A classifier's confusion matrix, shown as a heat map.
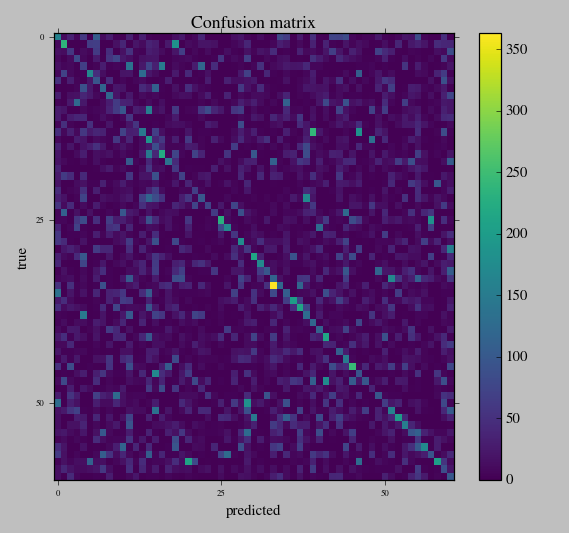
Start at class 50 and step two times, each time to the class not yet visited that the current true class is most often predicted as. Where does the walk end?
60
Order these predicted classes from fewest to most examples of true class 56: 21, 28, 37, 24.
21, 24, 37, 28
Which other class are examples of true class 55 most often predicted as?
18
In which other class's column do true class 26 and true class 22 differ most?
38
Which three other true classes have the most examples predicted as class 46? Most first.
13, 58, 5
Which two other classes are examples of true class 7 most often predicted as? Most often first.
15, 4
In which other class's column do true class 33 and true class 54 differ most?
51
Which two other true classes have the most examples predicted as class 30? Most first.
52, 16
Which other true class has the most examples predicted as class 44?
24
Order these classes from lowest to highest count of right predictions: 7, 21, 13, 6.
21, 6, 7, 13
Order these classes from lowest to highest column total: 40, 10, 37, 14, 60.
40, 10, 37, 60, 14
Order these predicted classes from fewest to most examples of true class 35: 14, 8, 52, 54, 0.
54, 8, 52, 14, 0
